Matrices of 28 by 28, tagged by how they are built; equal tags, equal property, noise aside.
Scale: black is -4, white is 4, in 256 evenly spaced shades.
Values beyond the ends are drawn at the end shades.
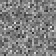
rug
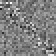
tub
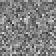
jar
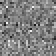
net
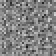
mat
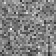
rug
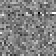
net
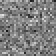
net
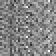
mat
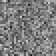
rug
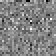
net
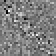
tub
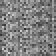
mat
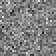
rug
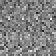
jar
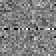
net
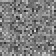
mat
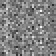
mat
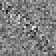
tub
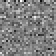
net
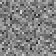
jar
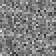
mat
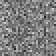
mat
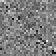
tub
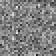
mat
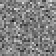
rug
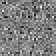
net
